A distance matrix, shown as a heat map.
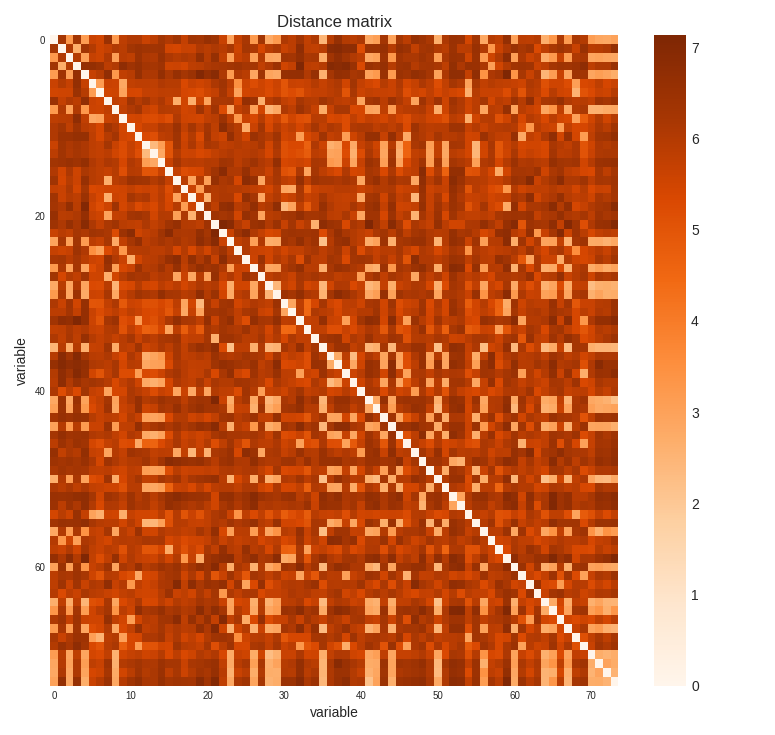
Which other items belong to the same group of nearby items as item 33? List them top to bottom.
15, 58
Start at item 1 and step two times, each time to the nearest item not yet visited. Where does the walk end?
57
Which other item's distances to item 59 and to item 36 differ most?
39
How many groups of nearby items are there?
12
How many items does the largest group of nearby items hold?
22
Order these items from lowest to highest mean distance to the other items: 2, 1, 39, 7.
2, 39, 7, 1
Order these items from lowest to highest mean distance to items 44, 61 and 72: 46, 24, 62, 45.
46, 62, 24, 45
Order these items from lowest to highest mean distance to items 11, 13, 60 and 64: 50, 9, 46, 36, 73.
50, 73, 46, 36, 9
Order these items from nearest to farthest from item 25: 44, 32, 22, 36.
32, 44, 36, 22
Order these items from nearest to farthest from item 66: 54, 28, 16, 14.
28, 54, 14, 16
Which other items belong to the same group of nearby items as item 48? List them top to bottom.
52, 53
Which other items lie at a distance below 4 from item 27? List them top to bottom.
7, 16, 18, 20, 40, 47
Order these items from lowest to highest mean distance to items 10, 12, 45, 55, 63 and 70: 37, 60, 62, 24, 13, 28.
13, 37, 28, 62, 60, 24
